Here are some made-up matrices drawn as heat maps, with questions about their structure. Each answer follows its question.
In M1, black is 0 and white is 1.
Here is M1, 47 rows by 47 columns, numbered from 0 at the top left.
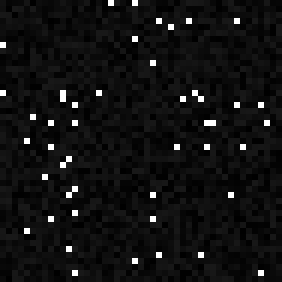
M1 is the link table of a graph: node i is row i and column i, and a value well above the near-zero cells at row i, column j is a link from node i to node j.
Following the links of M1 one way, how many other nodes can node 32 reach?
5
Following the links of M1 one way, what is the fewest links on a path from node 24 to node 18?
4
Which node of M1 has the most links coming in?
node 12
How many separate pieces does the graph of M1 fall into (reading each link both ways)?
10
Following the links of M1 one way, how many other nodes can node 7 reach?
3
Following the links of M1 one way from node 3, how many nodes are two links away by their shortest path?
2
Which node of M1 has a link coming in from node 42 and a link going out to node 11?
node 26
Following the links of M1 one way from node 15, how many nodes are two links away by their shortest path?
7
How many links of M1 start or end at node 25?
3
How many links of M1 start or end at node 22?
3
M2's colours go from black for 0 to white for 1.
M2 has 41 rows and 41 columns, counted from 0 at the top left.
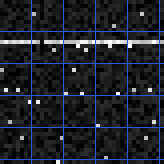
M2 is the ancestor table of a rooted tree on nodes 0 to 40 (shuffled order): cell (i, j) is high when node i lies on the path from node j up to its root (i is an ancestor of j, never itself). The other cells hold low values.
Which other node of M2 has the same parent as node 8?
35
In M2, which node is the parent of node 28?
6
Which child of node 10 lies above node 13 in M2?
12
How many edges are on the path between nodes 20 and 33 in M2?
4
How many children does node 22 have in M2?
4
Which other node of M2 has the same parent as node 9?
7
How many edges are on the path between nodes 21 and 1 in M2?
4
